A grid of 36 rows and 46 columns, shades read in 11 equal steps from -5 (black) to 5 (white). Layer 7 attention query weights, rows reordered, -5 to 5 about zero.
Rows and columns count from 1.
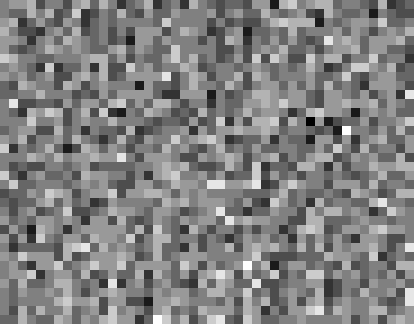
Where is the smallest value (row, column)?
14, 35
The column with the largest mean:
29
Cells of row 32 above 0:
15
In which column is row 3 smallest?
36
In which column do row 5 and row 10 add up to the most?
37
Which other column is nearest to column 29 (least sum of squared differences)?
1
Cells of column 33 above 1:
5
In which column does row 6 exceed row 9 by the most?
20
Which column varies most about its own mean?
28
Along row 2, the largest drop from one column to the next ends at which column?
10
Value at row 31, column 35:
3
